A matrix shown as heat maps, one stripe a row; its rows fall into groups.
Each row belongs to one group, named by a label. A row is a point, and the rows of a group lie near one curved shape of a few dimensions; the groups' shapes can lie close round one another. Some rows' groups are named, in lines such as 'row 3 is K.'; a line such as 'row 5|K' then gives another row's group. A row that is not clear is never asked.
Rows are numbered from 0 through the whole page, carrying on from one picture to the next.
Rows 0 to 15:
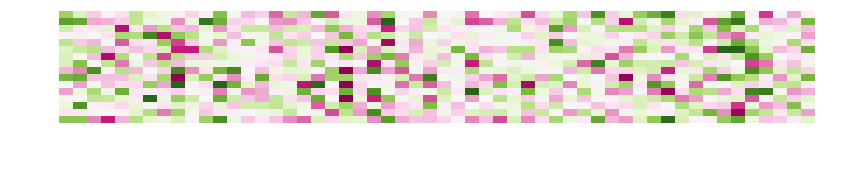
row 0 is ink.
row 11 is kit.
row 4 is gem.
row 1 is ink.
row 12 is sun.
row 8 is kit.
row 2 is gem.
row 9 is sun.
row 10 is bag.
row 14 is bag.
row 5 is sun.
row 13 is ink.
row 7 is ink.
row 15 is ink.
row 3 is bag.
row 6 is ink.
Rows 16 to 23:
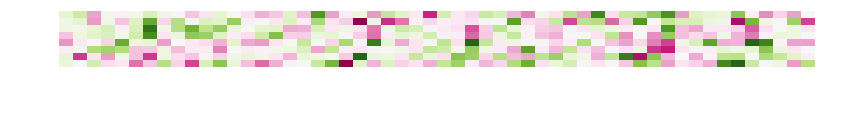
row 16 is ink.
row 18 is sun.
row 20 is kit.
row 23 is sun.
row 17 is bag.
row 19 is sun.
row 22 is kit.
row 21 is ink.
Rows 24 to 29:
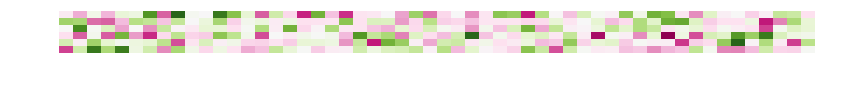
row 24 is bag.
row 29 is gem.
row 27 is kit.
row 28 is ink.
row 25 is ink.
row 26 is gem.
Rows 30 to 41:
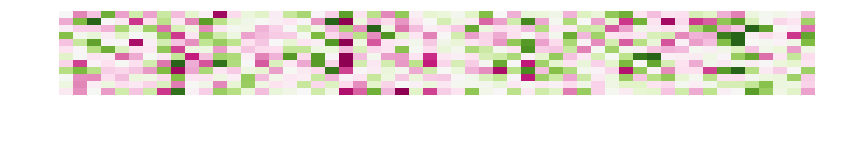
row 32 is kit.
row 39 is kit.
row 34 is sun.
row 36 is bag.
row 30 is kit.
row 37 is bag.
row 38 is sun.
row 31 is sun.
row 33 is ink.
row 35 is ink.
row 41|kit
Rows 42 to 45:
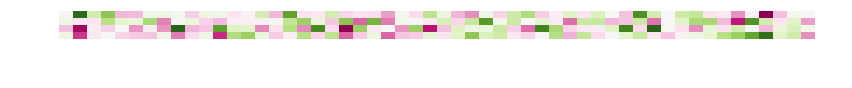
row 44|bag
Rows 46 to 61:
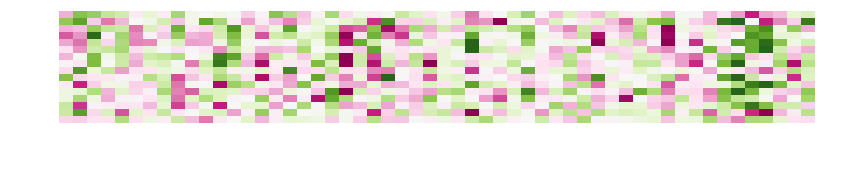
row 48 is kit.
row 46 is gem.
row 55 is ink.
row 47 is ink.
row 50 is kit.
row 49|kit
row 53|sun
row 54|gem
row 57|sun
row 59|gem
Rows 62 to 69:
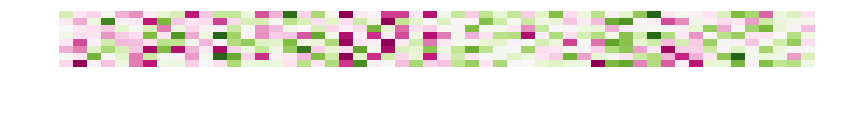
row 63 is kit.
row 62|bag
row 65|bag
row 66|kit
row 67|kit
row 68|sun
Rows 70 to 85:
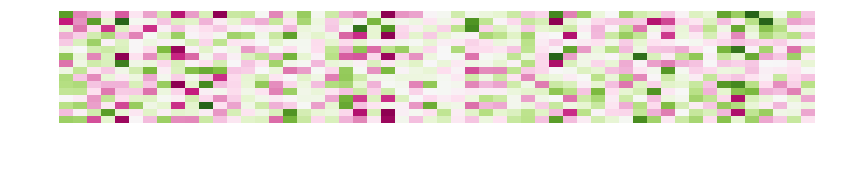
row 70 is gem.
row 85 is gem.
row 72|kit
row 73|kit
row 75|ink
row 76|gem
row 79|kit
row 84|kit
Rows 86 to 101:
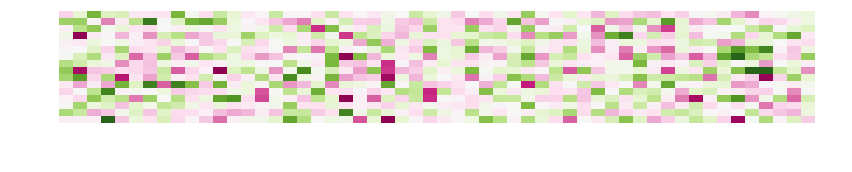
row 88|ink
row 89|kit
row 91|ink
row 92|sun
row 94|gem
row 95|gem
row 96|bag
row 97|ink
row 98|sun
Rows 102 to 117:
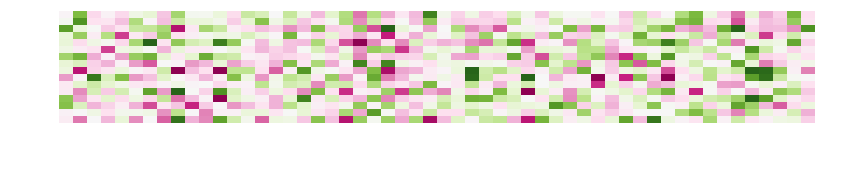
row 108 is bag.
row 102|ink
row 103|ink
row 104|ink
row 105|gem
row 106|bag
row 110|gem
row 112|ink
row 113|bag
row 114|gem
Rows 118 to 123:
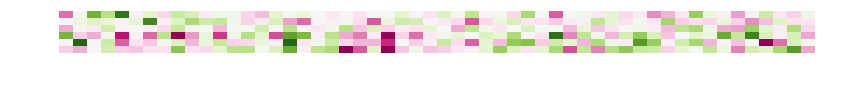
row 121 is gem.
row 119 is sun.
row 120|ink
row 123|kit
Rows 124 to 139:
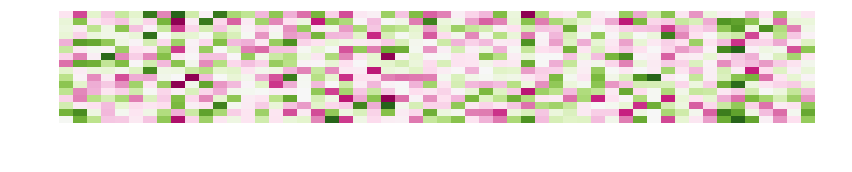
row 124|bag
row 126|ink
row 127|sun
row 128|gem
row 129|ink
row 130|kit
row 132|sun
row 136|kit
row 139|sun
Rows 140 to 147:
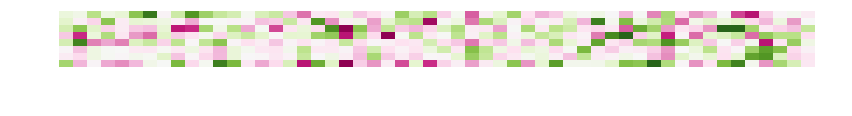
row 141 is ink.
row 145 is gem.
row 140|sun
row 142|sun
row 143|kit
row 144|ink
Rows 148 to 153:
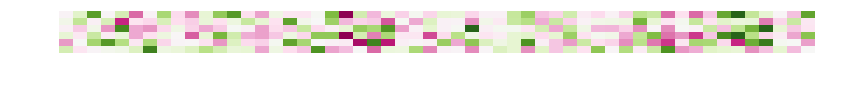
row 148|sun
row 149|gem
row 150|kit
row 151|sun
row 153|sun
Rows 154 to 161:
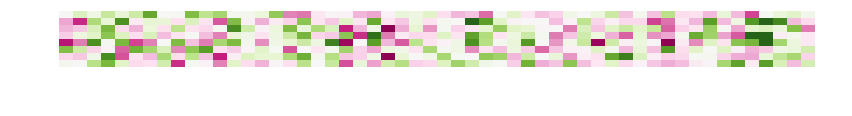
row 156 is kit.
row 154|sun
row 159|sun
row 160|kit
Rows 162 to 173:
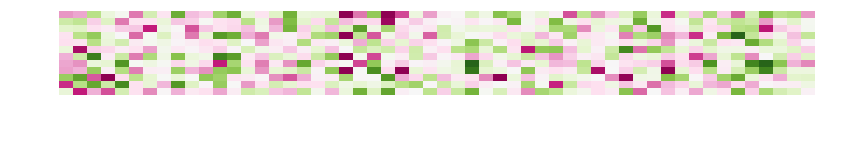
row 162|kit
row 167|kit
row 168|sun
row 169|gem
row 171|ink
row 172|gem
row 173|kit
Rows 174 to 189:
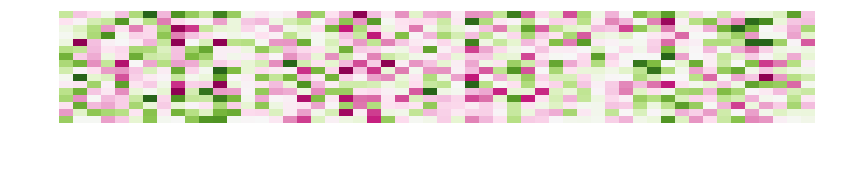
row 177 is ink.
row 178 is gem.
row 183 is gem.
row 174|bag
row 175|kit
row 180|sun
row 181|gem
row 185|sun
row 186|bag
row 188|sun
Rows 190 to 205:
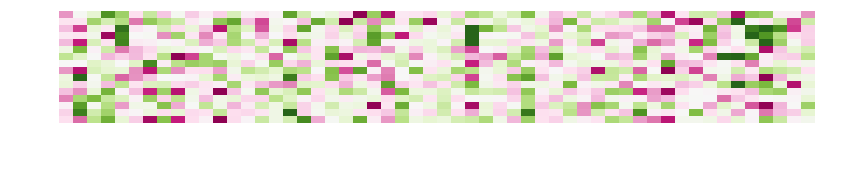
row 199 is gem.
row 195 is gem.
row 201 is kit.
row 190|kit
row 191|sun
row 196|sun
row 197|sun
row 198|kit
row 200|ink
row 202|gem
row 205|kit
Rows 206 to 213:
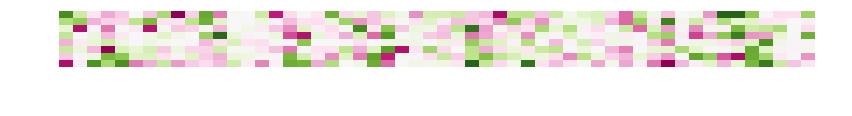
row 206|sun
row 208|kit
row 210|gem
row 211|ink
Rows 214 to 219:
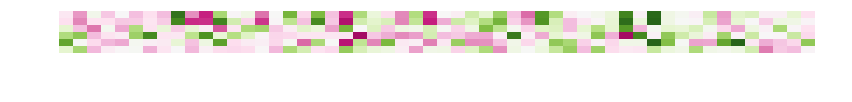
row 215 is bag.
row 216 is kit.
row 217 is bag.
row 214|bag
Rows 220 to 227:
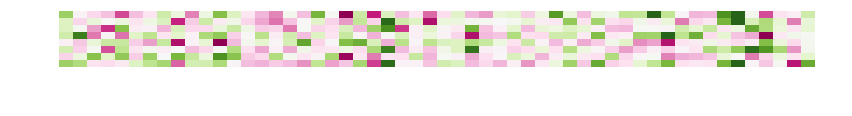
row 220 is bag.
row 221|ink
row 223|ink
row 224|kit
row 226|sun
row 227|ink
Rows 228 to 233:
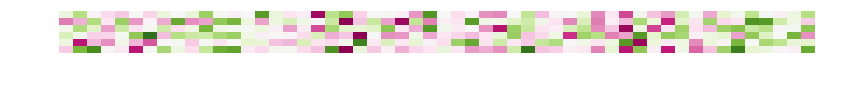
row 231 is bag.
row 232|kit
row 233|sun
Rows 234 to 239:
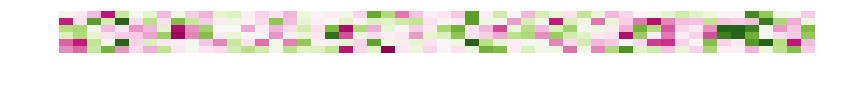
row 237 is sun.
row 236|sun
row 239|kit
